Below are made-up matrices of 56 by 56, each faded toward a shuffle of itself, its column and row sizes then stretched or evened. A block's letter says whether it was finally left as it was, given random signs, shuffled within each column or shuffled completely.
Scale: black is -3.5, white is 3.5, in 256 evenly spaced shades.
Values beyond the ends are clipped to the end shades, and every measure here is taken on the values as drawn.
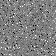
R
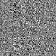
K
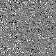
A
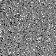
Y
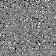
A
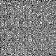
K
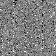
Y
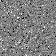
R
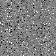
Y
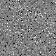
Y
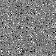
A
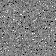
R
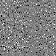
K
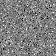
R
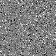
Y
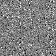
Y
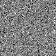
Y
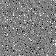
Y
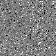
Y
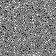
R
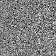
Y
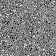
R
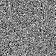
Y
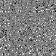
K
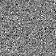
K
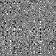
K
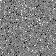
R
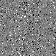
Y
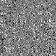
K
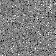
Y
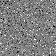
R
